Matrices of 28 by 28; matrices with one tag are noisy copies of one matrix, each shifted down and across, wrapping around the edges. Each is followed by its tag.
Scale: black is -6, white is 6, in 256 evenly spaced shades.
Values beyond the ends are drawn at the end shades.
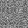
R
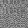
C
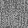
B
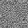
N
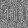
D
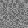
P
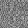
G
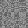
P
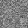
P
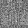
B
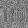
D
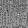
B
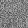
G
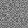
N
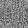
B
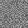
N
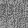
B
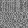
D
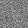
N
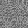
R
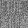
B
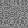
C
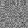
R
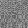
C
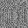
D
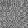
G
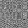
C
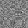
P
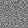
N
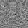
P
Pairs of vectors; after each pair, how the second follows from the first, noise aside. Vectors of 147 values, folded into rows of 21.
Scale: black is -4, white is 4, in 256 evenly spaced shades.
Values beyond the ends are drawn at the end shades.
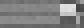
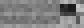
negated.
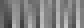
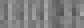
wrapped around, shrunk.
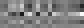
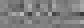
negated, shrunk.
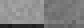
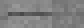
wrapped around, shrunk.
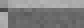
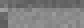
negated, shrunk.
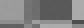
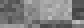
negated.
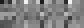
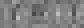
wrapped around, shrunk.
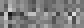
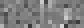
wrapped around, partly zeroed.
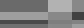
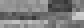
negated.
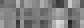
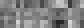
negated.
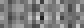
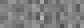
negated, shrunk.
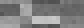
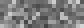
shuffled.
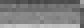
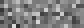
shuffled.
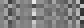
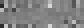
reversed, partly zeroed.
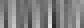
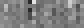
reversed, partly zeroed.
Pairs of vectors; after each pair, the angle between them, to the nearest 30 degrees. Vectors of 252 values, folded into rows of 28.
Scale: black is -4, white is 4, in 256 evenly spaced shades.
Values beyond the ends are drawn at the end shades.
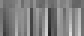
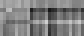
60 degrees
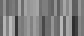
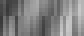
60 degrees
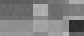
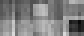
30 degrees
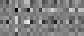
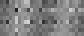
30 degrees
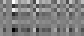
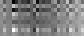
150 degrees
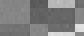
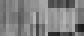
150 degrees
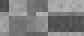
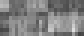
150 degrees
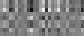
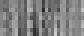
120 degrees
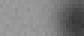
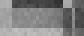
60 degrees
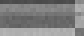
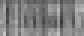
60 degrees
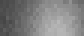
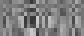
90 degrees
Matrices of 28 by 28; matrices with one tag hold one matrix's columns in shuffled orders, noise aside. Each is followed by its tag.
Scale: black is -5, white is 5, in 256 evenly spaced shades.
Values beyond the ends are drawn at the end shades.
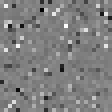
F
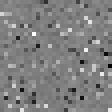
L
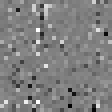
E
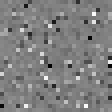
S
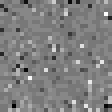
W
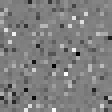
L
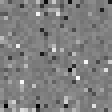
W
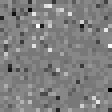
F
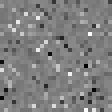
L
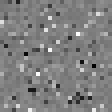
L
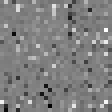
E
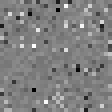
F
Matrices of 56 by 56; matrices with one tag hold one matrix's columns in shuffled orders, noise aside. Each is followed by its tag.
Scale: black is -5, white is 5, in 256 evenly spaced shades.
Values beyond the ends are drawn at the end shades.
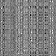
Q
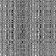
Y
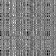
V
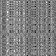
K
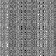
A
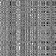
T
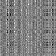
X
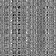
Q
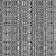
T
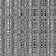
X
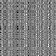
A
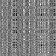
X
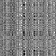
V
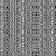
Q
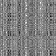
V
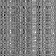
Q
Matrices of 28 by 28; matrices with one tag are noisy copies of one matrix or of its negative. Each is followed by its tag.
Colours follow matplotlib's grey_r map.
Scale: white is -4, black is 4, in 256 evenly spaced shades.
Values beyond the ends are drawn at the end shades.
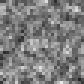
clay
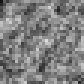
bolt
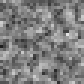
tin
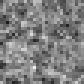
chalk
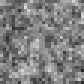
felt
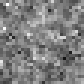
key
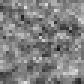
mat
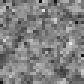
clay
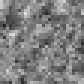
bolt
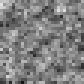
bolt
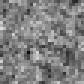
key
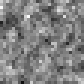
bolt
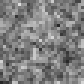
key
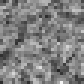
clay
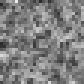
tin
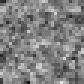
clay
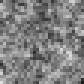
key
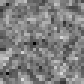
clay
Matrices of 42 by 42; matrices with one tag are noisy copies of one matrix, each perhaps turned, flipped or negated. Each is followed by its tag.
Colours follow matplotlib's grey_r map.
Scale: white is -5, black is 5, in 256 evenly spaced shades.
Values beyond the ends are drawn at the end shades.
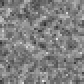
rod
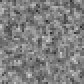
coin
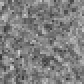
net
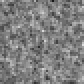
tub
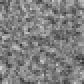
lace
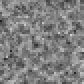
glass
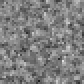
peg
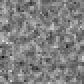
peg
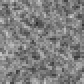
net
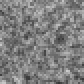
net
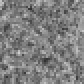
net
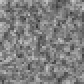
lace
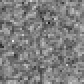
tub
